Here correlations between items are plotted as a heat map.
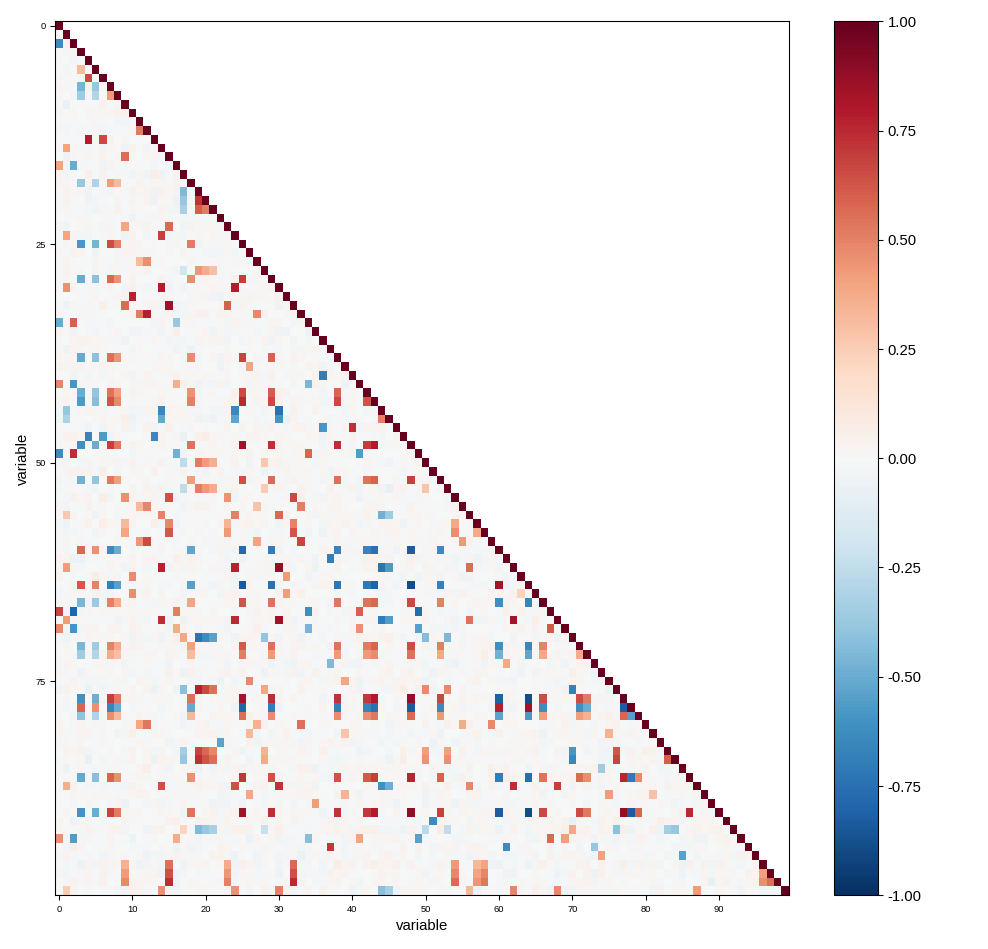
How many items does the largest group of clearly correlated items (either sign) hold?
22
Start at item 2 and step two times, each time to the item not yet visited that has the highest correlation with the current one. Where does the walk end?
34
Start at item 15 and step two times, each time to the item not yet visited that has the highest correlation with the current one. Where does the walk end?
98
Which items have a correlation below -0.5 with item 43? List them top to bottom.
3, 60, 64, 78
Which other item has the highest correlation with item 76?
19
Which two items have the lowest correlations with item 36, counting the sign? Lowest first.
40, 46
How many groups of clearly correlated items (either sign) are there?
15
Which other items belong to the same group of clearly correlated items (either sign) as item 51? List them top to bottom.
91
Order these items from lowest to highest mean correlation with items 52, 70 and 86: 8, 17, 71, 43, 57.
57, 17, 8, 71, 43
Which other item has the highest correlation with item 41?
67
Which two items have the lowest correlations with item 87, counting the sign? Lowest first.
44, 45
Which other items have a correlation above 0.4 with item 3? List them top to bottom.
60, 64, 78
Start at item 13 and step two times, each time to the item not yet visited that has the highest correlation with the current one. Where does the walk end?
6
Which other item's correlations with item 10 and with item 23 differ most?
31
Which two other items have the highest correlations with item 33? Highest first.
12, 59
